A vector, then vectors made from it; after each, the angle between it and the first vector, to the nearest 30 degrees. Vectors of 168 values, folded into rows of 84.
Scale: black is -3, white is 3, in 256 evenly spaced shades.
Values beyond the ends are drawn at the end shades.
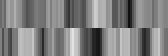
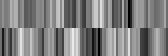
30 degrees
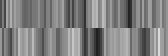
30 degrees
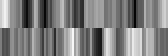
60 degrees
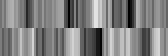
30 degrees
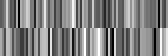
120 degrees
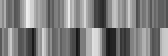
150 degrees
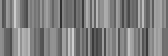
60 degrees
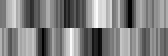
30 degrees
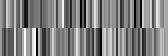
60 degrees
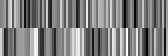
60 degrees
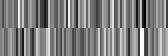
90 degrees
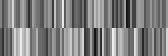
60 degrees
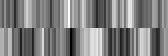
150 degrees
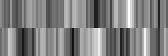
150 degrees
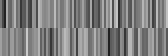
90 degrees
